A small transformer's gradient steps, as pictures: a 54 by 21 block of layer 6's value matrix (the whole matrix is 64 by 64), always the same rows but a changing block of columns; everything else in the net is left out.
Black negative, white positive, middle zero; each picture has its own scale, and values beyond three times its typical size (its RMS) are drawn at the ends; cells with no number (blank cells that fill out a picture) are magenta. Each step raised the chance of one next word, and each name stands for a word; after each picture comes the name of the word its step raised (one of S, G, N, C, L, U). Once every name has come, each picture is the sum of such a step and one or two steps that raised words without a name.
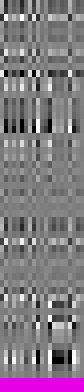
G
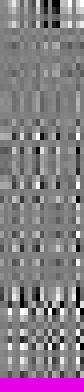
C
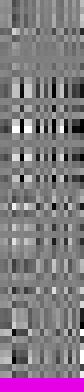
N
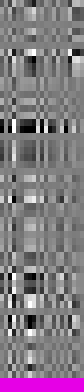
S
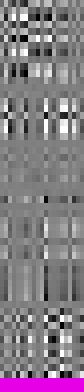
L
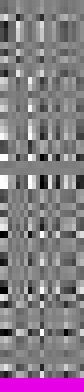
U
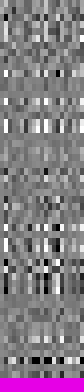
L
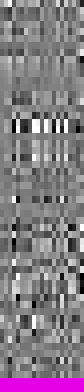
S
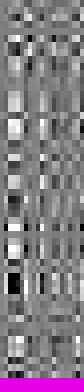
L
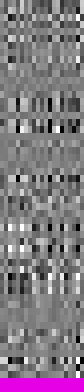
L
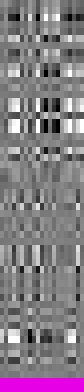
L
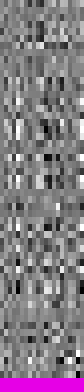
U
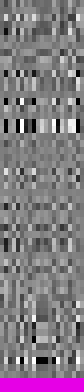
G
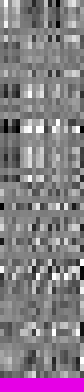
N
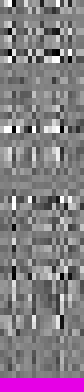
S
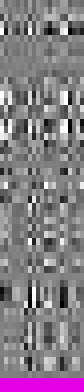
C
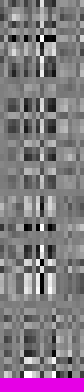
L
